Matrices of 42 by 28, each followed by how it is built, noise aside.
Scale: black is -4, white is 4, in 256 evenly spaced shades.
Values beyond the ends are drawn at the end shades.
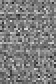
repeating columns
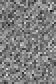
Hankel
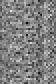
repeating rows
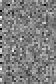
uneven columns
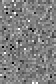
sparse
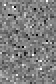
sparse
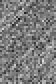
Hankel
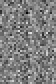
repeating rows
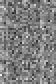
blocks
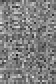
blocks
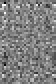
low rank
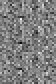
repeating rows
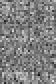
blocks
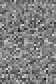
repeating columns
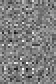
low rank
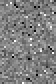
sparse
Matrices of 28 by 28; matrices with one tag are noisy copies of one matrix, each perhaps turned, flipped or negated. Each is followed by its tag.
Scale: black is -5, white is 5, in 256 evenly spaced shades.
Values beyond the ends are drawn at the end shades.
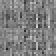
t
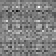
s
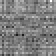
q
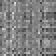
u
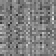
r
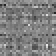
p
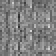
t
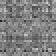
p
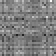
q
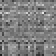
u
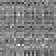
r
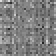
u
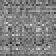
s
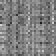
r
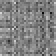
u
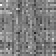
q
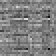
t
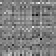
r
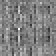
t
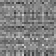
r
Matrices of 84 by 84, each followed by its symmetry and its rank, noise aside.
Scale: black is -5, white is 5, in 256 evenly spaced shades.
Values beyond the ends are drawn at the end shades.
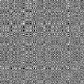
symmetric, rank three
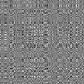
no symmetry, rank three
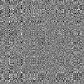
no symmetry, rank three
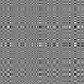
no symmetry, rank one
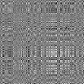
symmetric, rank two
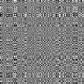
antisymmetric, rank two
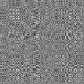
symmetric, rank three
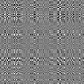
antisymmetric, rank two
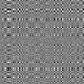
no symmetry, rank one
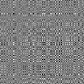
no symmetry, rank three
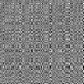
no symmetry, rank three
